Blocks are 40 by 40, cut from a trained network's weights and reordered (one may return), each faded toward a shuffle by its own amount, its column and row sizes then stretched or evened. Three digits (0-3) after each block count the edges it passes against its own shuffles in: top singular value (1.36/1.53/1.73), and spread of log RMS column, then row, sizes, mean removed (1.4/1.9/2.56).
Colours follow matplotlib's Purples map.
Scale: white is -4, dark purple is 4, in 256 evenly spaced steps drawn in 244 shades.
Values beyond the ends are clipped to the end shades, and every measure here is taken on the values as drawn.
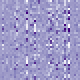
3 3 1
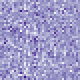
0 2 0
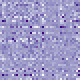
2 2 3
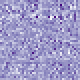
2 1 2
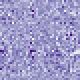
0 1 2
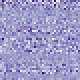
2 0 3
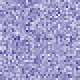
0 1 0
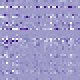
2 1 3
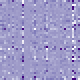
2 3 2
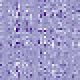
0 3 2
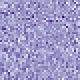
2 1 1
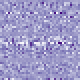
3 0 3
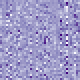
1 3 0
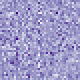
1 1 1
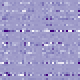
2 1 3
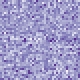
1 0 1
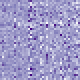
1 3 0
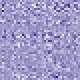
2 2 2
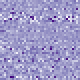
0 0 3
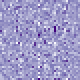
2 2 1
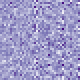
3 2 0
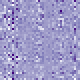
2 3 1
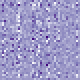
1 3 1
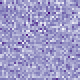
1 0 1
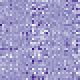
2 3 2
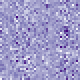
0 3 0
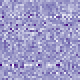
3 0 2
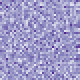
2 1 0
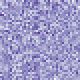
3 0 0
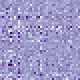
2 2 2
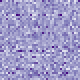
3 1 2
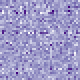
1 1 2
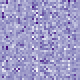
0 3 1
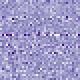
1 0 2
